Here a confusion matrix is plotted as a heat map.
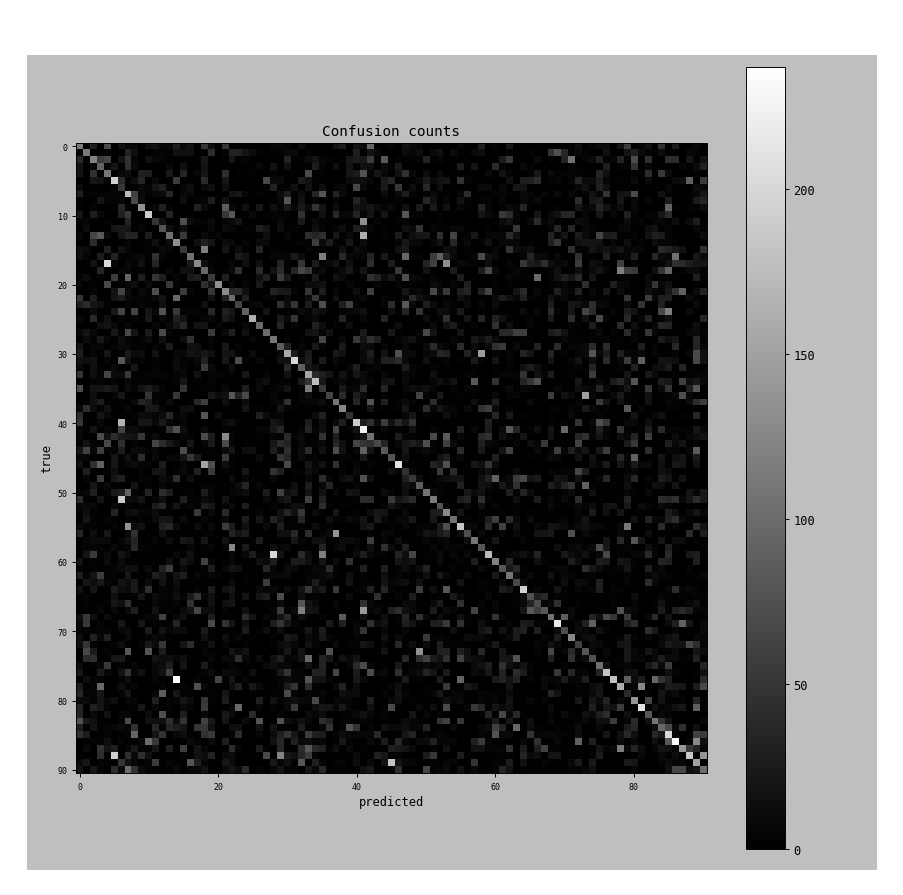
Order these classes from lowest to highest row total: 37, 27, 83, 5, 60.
60, 37, 27, 5, 83
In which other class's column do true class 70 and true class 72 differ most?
88
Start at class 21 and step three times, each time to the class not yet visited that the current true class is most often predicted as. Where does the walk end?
81
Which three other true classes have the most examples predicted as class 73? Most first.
36, 49, 24
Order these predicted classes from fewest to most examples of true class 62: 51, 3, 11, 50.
51, 50, 11, 3
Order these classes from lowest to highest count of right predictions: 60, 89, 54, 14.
54, 60, 14, 89
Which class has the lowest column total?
20
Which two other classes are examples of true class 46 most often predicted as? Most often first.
18, 3
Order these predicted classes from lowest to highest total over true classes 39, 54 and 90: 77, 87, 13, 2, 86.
77, 2, 13, 87, 86
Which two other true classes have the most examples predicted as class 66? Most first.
19, 34
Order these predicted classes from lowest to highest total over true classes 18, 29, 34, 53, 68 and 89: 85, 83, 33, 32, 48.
48, 83, 33, 85, 32
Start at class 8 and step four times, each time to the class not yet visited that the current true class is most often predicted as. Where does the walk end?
14
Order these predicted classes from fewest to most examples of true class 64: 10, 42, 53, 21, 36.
36, 21, 42, 10, 53
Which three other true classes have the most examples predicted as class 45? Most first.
89, 81, 51
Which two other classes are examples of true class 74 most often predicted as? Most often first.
33, 63
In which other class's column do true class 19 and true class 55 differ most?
79
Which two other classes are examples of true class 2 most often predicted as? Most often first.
71, 44
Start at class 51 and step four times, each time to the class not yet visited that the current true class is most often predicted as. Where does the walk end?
41
